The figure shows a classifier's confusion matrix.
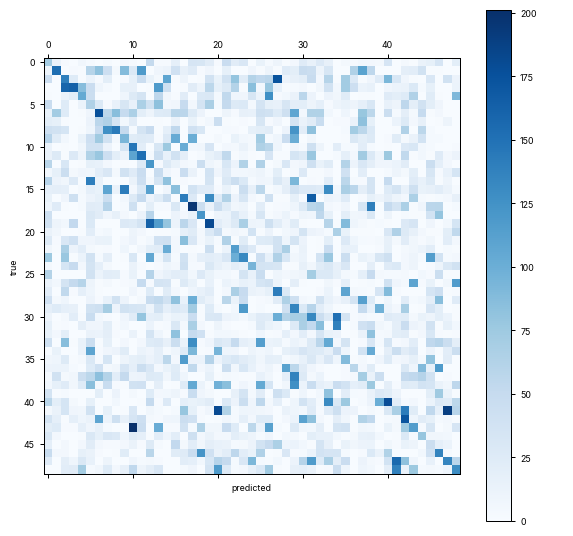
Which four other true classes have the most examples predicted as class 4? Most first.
3, 48, 26, 37
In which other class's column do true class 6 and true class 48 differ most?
41
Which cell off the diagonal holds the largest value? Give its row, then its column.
43, 10
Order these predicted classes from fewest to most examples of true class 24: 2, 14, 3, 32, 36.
36, 14, 32, 2, 3
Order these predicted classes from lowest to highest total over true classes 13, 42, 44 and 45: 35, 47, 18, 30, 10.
18, 47, 35, 10, 30
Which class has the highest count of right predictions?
17
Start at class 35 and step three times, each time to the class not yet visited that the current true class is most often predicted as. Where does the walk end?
34
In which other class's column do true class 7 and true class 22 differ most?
14
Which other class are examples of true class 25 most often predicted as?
31
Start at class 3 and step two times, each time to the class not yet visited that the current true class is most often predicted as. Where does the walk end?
27
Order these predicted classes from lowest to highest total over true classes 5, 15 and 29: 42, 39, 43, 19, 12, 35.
43, 35, 39, 19, 42, 12
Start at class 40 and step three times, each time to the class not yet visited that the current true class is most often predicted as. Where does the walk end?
38
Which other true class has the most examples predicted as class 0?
23
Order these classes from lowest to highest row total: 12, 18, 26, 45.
45, 18, 26, 12
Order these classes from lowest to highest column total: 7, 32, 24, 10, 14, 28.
24, 28, 32, 14, 7, 10
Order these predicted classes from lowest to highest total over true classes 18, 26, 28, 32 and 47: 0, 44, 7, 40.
44, 7, 40, 0
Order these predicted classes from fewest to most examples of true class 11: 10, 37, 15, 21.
15, 21, 37, 10
